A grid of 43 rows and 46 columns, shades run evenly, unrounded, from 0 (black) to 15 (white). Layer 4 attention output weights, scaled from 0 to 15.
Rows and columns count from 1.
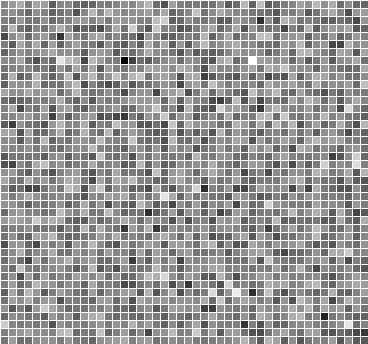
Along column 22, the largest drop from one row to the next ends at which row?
26
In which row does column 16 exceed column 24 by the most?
28
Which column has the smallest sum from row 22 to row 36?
42
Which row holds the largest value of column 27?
37
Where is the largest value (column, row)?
32, 8
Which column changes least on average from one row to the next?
38
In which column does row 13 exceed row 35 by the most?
30
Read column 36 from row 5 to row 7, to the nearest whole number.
9 9 9
